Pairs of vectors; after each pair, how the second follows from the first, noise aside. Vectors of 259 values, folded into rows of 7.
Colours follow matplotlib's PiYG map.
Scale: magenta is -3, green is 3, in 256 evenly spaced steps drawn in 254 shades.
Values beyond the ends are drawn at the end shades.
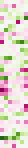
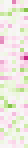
reversed, shrunk.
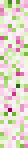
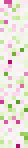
reversed, negated, partly zeroed.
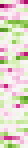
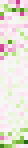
reversed, negated, partly zeroed.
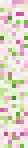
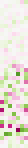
reversed, negated, partly zeroed.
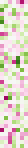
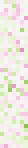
reversed, shrunk.
